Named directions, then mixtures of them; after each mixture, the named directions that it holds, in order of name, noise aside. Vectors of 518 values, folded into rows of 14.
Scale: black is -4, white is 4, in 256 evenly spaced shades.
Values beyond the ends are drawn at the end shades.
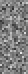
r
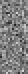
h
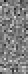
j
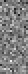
j, r.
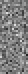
h.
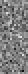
h, j, r.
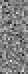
h, j.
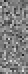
h, j.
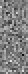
h, j.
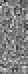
j.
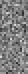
h.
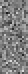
h, j.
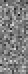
j, r.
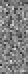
h, j, r.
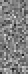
h, j, r.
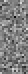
j, r.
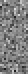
j.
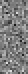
h, j.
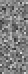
r.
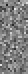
j, r.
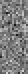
h.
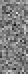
h, r.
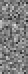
h, r.
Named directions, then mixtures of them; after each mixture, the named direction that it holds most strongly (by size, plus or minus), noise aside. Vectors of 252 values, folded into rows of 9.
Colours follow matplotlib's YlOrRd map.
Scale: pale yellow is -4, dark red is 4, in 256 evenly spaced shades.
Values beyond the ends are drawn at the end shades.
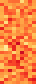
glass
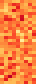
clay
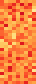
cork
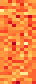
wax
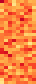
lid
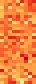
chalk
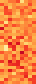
glass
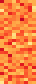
lid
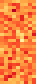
clay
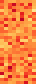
cork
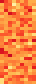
lid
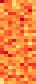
lid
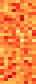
clay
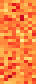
clay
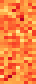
clay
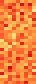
cork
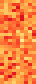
clay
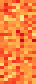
clay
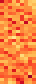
chalk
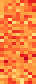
chalk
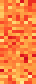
chalk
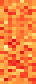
glass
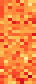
chalk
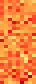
chalk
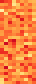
lid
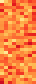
lid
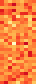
wax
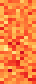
glass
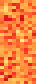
clay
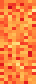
cork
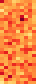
lid
